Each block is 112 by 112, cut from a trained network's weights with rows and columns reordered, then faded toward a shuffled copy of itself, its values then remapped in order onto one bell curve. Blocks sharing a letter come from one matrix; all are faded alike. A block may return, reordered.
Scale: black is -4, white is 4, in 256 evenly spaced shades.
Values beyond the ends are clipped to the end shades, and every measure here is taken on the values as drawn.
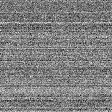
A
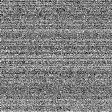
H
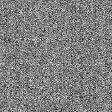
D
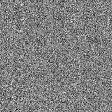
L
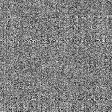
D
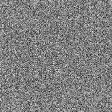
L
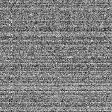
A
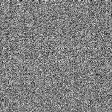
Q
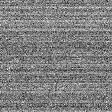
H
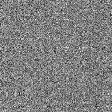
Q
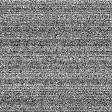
A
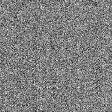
Q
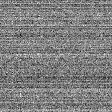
A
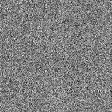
L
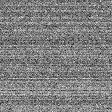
A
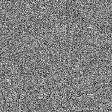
Q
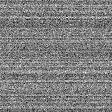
A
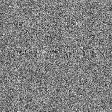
Q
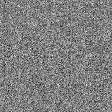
L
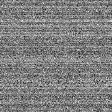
H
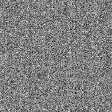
Q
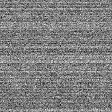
A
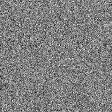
L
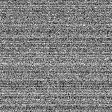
A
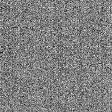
D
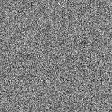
L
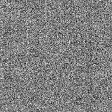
Q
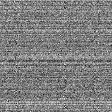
H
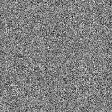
L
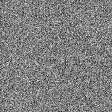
L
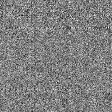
D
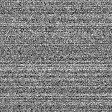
A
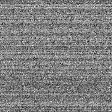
H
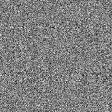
Q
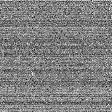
H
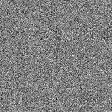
L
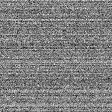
A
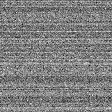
A
